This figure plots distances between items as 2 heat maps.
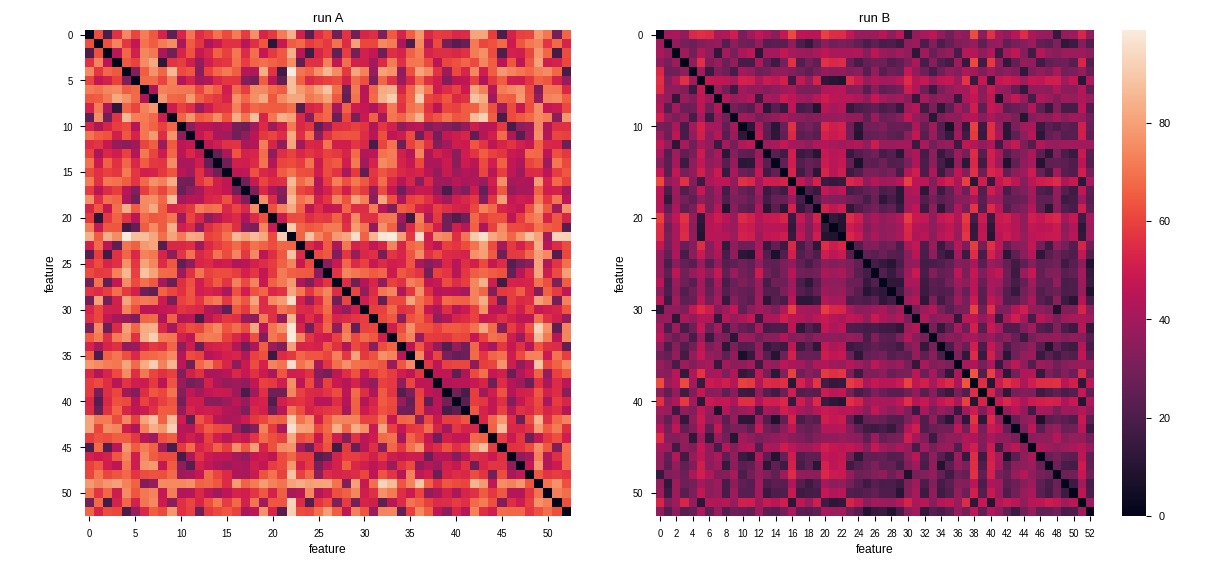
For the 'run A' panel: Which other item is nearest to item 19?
33
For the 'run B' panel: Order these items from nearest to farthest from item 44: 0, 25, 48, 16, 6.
6, 25, 16, 48, 0
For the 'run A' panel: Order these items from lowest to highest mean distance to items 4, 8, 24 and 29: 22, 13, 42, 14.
13, 14, 42, 22
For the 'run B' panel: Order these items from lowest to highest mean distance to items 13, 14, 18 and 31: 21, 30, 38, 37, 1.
1, 37, 30, 21, 38
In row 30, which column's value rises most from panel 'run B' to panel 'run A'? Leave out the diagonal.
48
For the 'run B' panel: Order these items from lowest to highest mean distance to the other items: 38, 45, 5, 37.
37, 45, 5, 38
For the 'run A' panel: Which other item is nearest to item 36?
11
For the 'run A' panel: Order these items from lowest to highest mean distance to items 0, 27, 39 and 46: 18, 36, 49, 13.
13, 18, 36, 49
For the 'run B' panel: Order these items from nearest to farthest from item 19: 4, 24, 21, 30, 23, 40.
23, 24, 4, 30, 21, 40
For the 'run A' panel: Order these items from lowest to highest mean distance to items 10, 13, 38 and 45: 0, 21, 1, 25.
25, 0, 1, 21
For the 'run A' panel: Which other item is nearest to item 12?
31
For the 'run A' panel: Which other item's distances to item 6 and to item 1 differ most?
20
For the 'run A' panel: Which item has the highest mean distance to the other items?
22
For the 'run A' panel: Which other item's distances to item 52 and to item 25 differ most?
4
